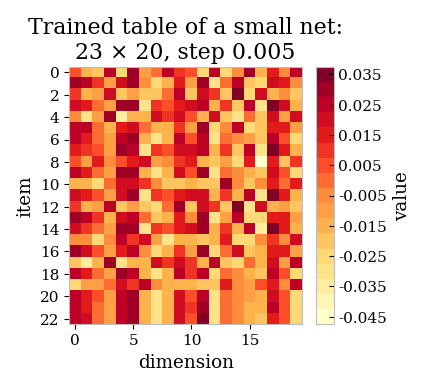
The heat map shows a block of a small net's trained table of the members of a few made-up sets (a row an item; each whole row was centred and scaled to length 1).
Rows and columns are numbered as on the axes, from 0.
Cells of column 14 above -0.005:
6
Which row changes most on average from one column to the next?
0
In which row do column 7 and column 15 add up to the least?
12
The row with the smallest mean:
15
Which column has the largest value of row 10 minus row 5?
13
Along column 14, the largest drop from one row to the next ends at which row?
3
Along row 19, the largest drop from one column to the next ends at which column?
7
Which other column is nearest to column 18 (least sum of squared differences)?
1
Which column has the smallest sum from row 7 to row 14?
16
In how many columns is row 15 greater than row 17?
8
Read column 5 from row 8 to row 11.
0.015 0.03 0.02 0.03
